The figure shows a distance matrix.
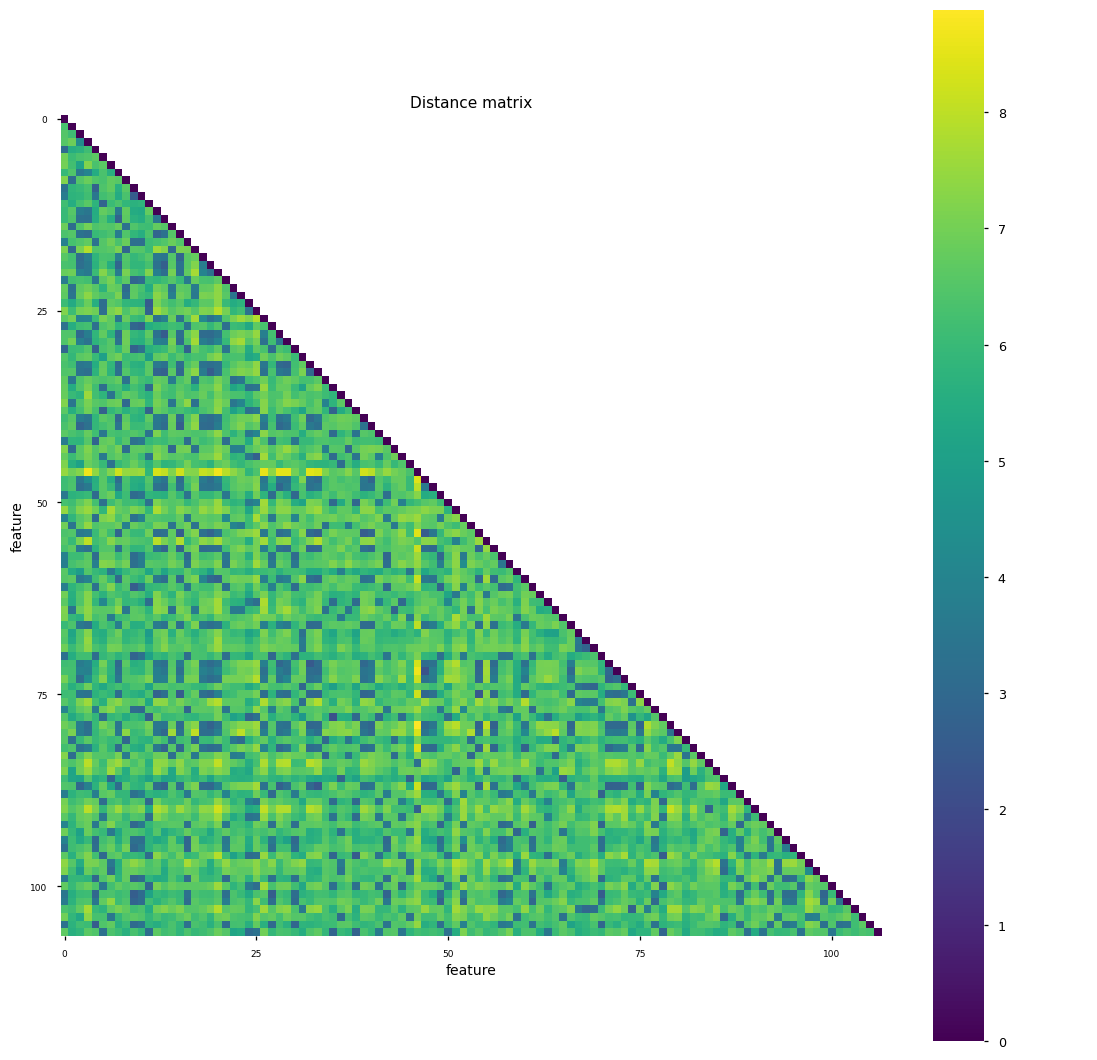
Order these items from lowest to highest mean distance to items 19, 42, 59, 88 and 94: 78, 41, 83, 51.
78, 41, 83, 51
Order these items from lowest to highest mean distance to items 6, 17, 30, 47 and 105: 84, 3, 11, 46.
11, 3, 84, 46
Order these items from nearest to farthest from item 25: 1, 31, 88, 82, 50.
50, 31, 1, 88, 82
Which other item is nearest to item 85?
51
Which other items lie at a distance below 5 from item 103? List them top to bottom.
31, 67, 68, 69, 74, 76
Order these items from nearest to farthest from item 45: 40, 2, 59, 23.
59, 2, 23, 40
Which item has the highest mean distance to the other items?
46
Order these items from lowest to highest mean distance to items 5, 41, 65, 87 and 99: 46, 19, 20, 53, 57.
19, 57, 20, 53, 46
